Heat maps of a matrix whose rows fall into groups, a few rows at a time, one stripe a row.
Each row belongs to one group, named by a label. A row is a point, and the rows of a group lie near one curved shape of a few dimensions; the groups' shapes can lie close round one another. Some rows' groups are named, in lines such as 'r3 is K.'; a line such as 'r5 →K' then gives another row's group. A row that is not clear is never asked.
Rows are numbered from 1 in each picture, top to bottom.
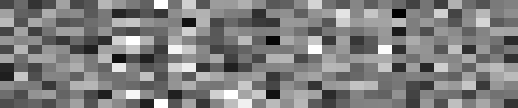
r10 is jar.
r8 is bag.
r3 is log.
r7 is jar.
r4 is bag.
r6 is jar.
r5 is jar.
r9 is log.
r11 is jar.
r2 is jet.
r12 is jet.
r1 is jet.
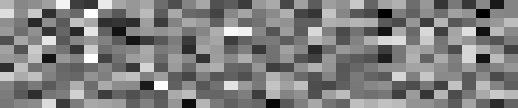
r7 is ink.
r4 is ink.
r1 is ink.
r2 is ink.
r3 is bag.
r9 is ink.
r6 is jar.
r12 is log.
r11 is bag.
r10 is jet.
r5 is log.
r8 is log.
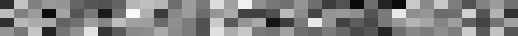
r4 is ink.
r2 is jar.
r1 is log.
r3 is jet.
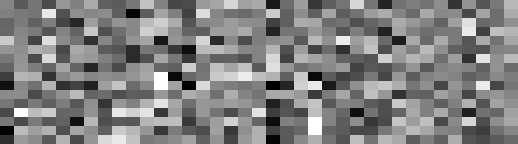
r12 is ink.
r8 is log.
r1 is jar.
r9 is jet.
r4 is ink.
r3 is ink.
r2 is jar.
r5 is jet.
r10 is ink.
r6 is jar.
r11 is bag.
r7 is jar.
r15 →jet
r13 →jet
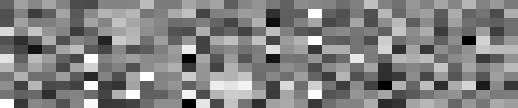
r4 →ink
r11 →jar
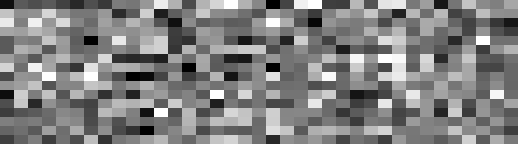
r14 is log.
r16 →ink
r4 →ink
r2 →jet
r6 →jet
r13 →jet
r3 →ink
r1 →ink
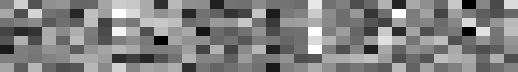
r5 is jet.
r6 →jet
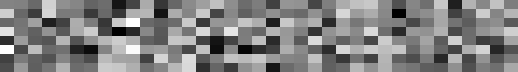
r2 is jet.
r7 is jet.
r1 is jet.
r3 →jar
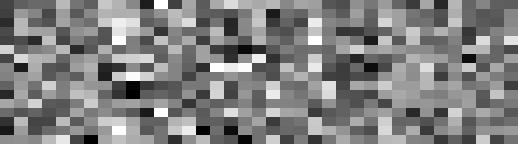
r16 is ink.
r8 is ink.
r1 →jet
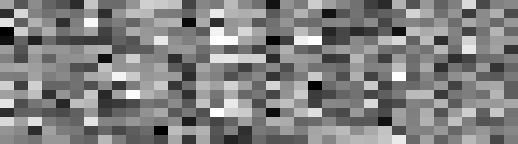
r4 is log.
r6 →jar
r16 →log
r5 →ink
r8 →ink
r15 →jet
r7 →jar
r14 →ink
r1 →ink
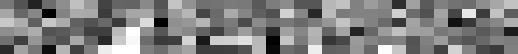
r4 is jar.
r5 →jar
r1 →bag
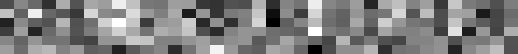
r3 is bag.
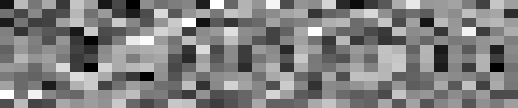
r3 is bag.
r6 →ink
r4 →ink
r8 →ink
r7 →ink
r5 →log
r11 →ink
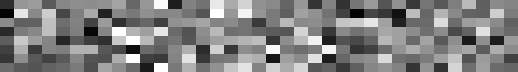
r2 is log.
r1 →jet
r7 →jar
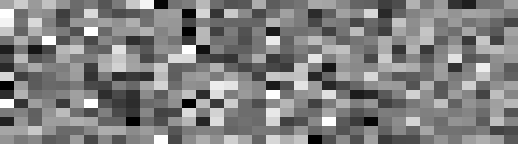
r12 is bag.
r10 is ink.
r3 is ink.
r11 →log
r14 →log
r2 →bag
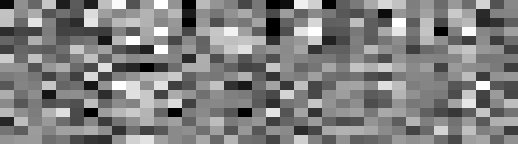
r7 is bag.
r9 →ink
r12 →ink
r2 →ink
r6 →jet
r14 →log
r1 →ink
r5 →jar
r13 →ink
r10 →ink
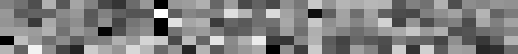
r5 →jet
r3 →jet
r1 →jet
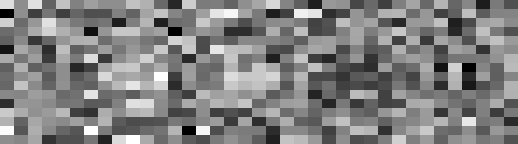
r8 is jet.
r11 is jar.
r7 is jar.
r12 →log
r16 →jar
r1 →ink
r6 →jet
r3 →jet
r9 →jet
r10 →jet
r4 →ink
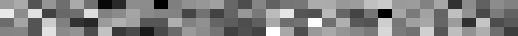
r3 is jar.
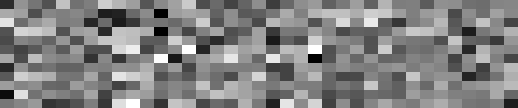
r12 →jar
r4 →jet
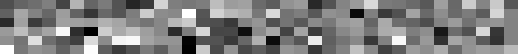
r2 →log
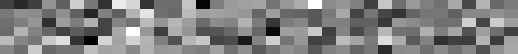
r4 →jar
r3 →ink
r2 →log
